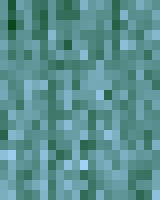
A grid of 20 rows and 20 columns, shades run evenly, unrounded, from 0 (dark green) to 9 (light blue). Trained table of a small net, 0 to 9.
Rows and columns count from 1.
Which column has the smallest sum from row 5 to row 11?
7
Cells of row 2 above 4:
13
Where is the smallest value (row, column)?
3, 2
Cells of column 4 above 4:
16
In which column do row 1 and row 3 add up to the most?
11
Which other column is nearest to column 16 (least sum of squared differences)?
1
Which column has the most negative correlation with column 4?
20
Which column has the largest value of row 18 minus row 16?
8
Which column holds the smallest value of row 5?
9
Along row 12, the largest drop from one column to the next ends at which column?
12
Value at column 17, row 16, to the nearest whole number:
6
